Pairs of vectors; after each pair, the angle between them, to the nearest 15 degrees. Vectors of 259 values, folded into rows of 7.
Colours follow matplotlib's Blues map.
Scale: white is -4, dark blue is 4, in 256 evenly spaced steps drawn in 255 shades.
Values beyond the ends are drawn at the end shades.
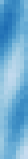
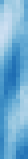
165 degrees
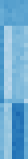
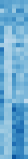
30 degrees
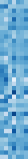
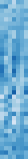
45 degrees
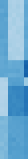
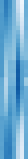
75 degrees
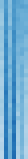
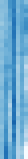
45 degrees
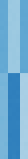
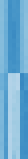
165 degrees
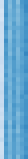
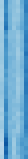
45 degrees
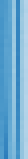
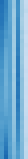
15 degrees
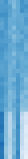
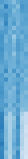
15 degrees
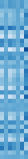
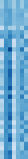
120 degrees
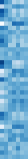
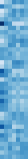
165 degrees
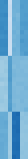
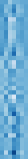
60 degrees
